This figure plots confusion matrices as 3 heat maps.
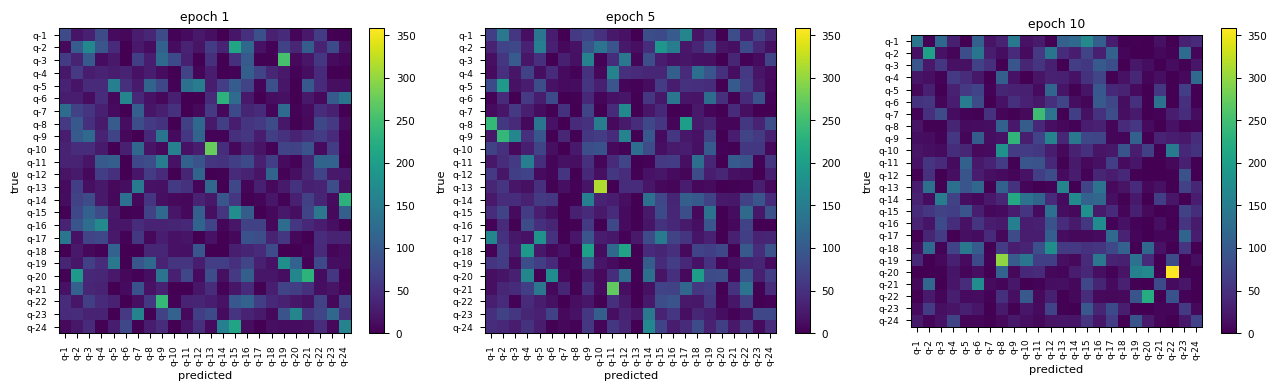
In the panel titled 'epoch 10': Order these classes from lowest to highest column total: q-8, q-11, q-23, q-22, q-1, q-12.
q-1, q-22, q-23, q-11, q-8, q-12
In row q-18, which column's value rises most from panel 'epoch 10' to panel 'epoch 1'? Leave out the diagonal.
q-22
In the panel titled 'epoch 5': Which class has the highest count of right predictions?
q-14
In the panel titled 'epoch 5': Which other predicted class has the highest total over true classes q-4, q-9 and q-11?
q-2
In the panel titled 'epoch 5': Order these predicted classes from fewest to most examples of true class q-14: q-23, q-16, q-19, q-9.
q-16, q-19, q-23, q-9
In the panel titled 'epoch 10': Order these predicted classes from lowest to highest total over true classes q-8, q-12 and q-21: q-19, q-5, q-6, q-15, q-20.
q-20, q-19, q-15, q-5, q-6
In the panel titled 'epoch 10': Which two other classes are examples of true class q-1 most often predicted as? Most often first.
q-15, q-9
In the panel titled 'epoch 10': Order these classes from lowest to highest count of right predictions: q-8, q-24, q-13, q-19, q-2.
q-24, q-8, q-19, q-13, q-2
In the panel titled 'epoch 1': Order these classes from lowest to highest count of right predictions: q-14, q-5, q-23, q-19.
q-14, q-23, q-5, q-19
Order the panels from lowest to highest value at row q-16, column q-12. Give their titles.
epoch 5, epoch 10, epoch 1
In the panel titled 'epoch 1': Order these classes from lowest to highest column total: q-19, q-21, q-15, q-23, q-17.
q-17, q-23, q-21, q-19, q-15
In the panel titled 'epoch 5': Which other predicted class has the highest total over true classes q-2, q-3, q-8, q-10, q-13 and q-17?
q-5
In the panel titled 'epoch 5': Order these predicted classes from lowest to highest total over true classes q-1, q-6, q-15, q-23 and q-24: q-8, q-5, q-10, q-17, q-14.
q-8, q-10, q-5, q-17, q-14
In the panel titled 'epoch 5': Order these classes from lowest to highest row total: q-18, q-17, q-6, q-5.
q-6, q-5, q-17, q-18
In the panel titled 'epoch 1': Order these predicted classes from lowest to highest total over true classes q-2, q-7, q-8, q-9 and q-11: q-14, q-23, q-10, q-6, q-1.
q-6, q-10, q-14, q-1, q-23
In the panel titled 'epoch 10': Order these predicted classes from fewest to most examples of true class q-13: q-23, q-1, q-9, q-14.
q-14, q-1, q-9, q-23
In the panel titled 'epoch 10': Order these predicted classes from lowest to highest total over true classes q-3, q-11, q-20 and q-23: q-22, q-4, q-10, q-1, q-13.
q-13, q-4, q-1, q-10, q-22
